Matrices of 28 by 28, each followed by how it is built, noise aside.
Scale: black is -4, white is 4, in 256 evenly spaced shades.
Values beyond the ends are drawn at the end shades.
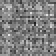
blocks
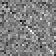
diagonal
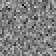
noise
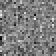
uneven columns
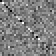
diagonal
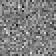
noise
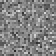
noise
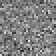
noise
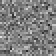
blocks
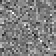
diagonal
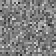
noise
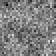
smooth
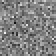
noise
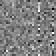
uneven columns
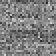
blocks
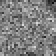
smooth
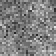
smooth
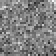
smooth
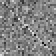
diagonal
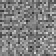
blocks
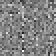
uneven columns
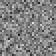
noise
